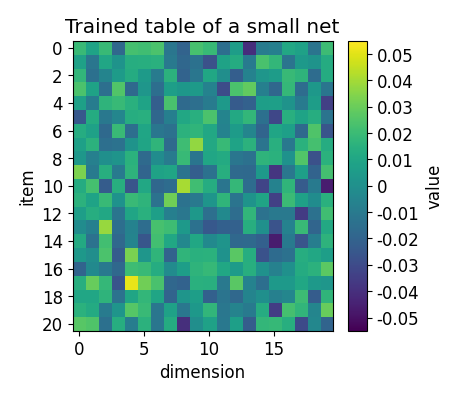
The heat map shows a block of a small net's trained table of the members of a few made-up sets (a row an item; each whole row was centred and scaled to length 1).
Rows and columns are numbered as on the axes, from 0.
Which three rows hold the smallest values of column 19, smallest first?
10, 4, 6
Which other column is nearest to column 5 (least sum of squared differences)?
1
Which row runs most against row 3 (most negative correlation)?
8
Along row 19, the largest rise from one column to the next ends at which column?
16
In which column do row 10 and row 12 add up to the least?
17
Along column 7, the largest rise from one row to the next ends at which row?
11
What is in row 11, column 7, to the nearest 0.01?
0.03
